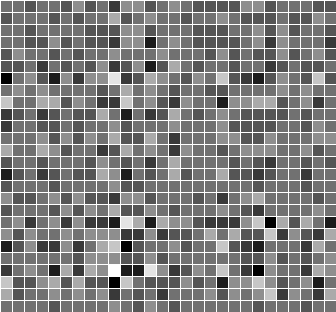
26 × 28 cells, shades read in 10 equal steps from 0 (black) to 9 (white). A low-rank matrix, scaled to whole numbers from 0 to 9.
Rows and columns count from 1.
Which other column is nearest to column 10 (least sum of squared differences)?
19
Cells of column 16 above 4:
4
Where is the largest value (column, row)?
10, 23
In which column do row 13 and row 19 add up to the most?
11
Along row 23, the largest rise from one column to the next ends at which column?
13
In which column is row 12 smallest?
15
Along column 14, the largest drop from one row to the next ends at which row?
20
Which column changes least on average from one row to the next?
25
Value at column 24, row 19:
6
